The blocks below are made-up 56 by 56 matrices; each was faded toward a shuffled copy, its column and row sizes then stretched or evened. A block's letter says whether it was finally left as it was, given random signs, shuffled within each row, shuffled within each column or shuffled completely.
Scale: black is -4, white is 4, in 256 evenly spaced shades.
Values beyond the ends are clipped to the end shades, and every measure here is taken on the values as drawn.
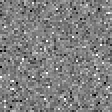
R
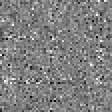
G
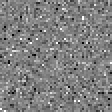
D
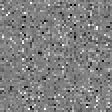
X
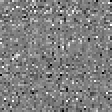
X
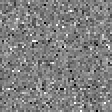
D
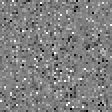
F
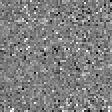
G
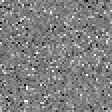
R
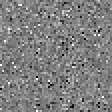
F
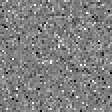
R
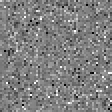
F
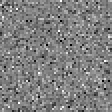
R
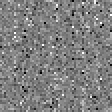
F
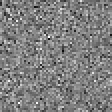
F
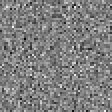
X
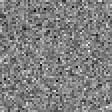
R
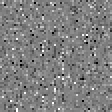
F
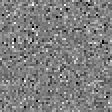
G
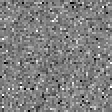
D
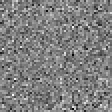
X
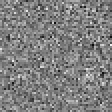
X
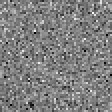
R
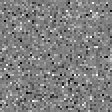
D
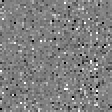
F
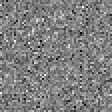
F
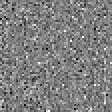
F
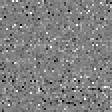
D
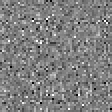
X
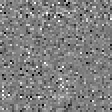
X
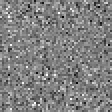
G
